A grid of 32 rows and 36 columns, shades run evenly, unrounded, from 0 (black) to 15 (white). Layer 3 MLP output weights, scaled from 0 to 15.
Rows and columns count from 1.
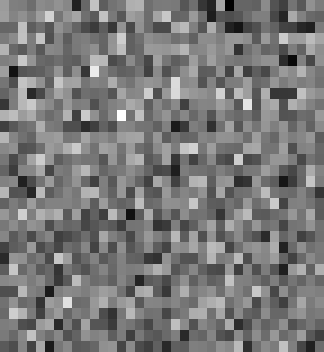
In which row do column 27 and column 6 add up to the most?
15
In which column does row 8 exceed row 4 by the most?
20
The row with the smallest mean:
3
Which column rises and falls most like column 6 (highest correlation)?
19
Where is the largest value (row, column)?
11, 14
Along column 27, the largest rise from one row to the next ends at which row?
4
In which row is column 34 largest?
9
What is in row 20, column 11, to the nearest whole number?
6
